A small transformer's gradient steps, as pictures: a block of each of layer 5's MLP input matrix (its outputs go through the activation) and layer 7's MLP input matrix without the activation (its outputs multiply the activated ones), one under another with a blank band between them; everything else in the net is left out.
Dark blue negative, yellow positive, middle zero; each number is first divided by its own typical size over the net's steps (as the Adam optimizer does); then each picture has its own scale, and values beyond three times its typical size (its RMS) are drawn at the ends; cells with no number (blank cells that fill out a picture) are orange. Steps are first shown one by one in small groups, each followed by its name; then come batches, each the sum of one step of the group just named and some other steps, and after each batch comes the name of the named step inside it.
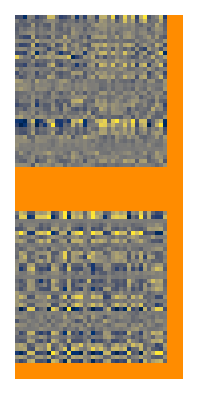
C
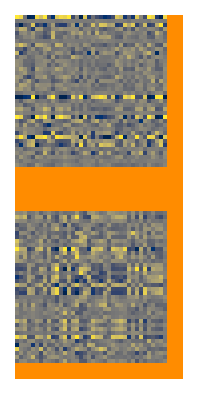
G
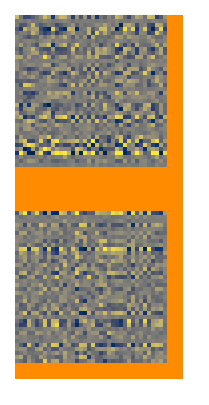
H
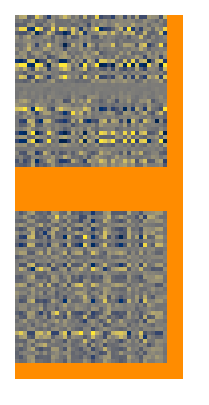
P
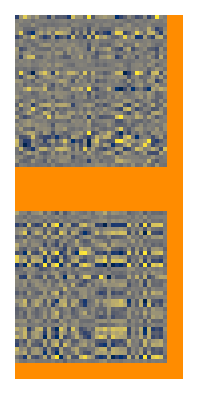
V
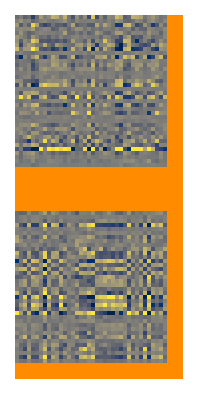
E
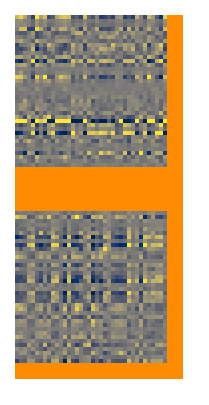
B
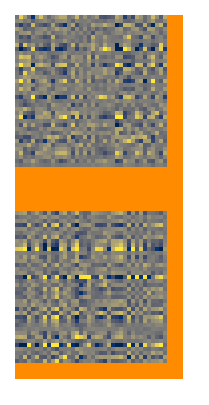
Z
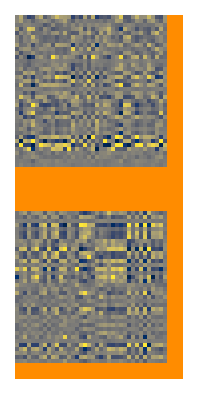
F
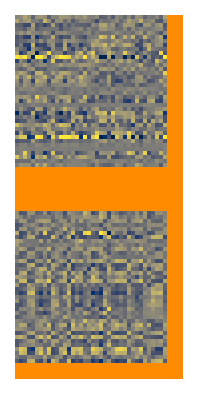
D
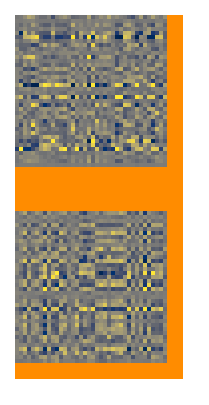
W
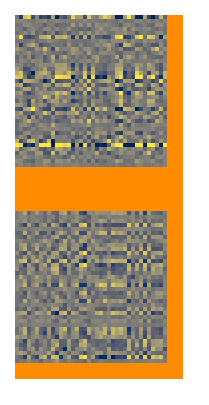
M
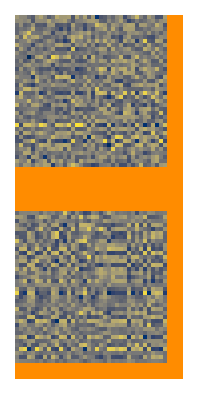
F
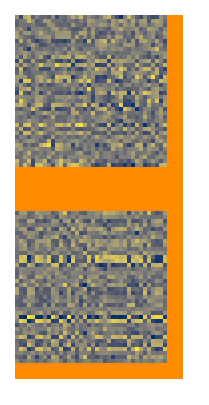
M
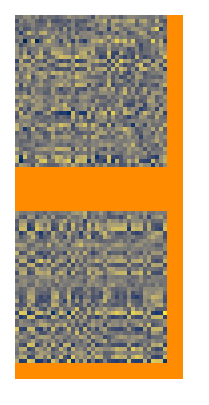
D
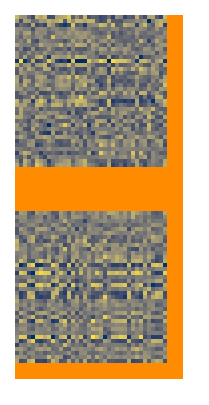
G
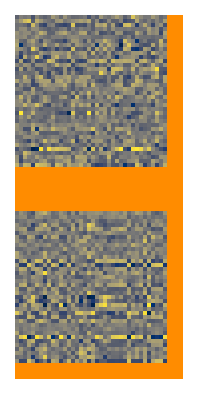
E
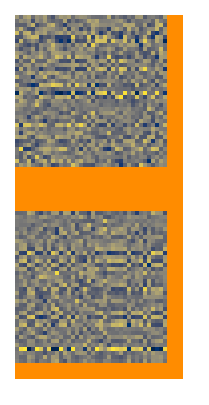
W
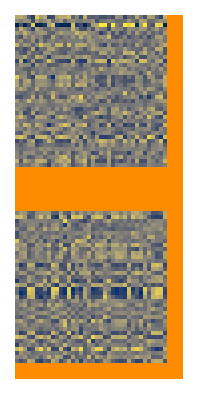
G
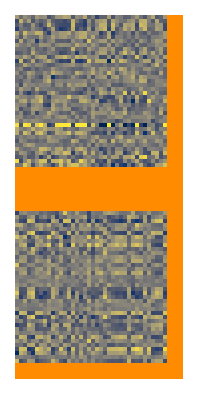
H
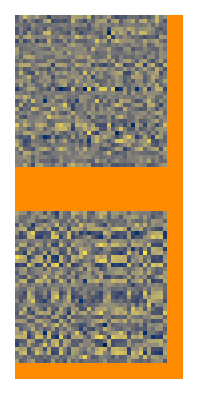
V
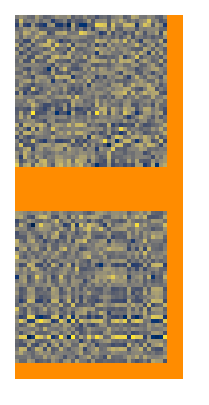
F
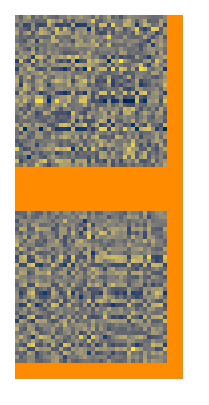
D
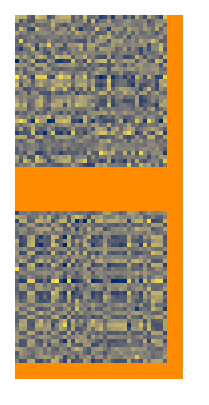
B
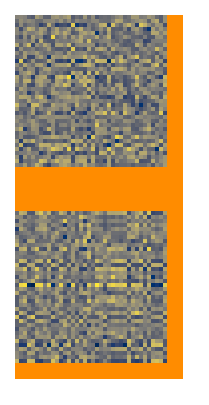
F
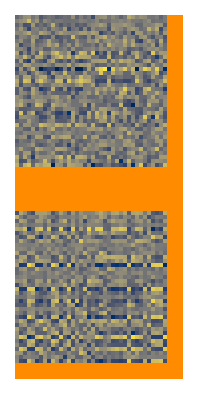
D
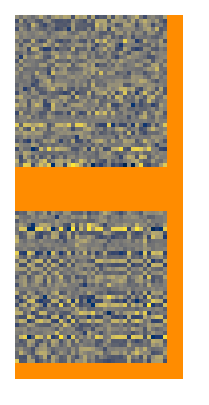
E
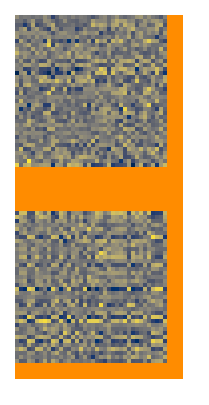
H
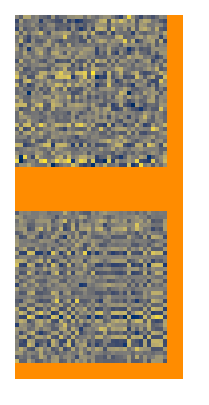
M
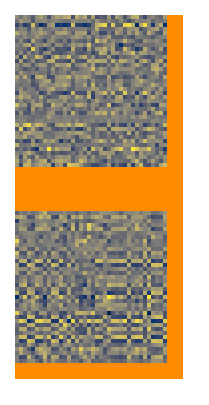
E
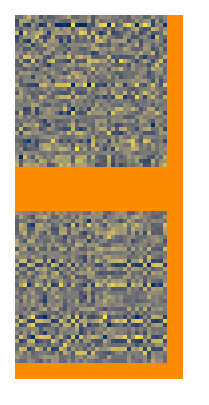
W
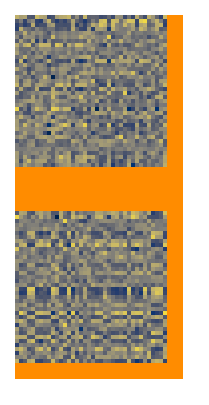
G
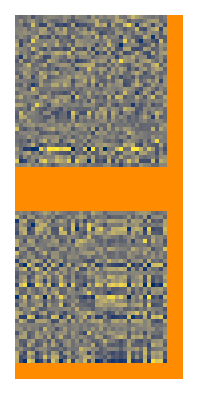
E
